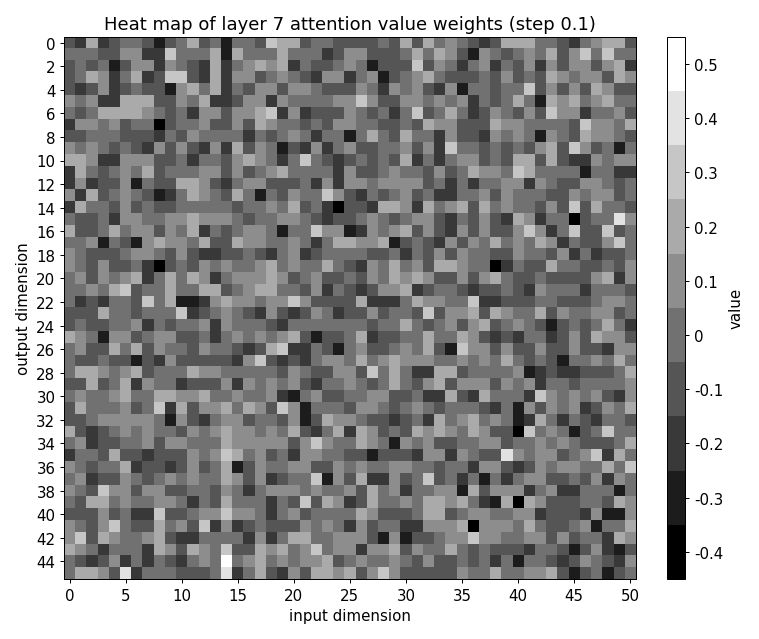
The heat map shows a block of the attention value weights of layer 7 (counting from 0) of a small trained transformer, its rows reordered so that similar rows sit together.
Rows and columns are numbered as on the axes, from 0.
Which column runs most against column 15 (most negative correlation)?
29
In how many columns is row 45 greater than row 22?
24
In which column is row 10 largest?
21
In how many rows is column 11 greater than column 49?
16
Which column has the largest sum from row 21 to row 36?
14
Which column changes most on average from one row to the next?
49
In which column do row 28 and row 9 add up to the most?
34
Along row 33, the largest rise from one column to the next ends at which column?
41
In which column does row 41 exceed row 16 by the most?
12
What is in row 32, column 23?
0.2
